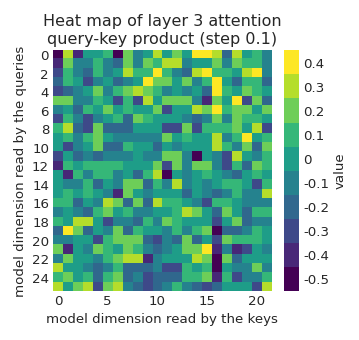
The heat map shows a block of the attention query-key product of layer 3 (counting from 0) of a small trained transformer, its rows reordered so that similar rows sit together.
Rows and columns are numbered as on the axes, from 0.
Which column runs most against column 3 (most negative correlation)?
20
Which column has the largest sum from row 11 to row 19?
12
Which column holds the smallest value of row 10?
1
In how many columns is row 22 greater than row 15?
11
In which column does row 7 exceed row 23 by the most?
16
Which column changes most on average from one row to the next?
14
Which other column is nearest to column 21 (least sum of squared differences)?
3
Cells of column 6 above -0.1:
14
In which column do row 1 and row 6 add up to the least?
0
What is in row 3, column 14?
-0.1
